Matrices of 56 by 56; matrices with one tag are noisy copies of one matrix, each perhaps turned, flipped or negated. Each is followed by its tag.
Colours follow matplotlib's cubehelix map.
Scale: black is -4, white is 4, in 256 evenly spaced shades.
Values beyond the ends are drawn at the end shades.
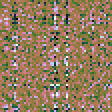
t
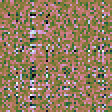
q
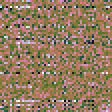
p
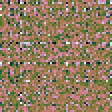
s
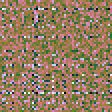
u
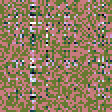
q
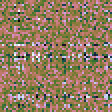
t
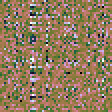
q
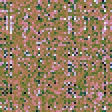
p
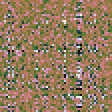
q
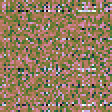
p
